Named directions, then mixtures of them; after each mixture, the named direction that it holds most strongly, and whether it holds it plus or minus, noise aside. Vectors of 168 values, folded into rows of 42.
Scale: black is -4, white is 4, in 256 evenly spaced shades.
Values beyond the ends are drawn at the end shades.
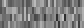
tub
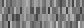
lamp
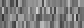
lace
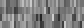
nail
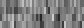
nail, plus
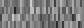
lamp, minus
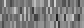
tub, plus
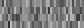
lamp, plus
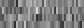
lace, plus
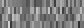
lamp, minus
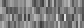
tub, minus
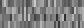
tub, plus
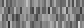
lamp, plus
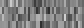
lace, minus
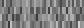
lamp, plus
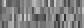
tub, plus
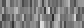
nail, minus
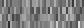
lamp, plus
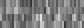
nail, minus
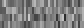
tub, plus
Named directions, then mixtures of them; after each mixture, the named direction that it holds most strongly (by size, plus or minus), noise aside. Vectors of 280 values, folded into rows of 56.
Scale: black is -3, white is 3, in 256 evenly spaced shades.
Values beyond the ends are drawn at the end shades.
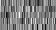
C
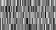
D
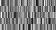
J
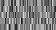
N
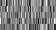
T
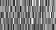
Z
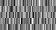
N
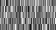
C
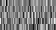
T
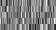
T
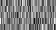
T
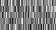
N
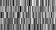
Z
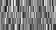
N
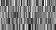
J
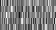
C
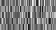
J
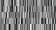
N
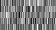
C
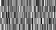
J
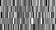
Z
